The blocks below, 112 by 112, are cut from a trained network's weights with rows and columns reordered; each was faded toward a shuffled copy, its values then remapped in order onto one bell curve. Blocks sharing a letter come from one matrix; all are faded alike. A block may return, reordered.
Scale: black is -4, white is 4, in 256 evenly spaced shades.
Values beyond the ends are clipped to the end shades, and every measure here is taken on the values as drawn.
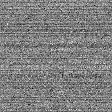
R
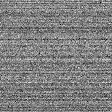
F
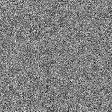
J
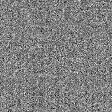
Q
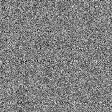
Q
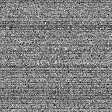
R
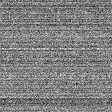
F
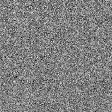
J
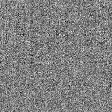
Q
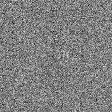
J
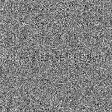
Q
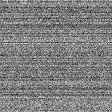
F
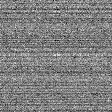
F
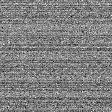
R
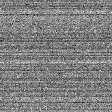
F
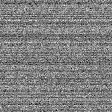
F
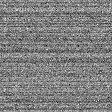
R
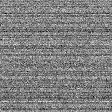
F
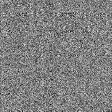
Q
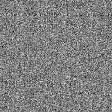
Q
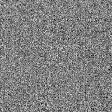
Q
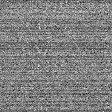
R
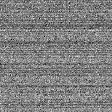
R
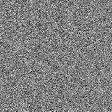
J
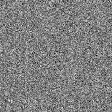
J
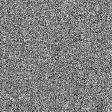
J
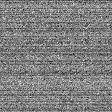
R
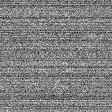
F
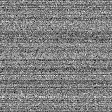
F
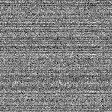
F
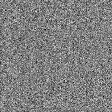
J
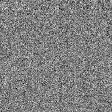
Q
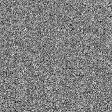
J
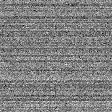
F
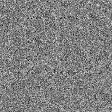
Q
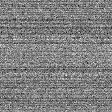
F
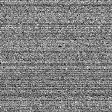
R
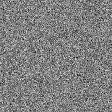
J
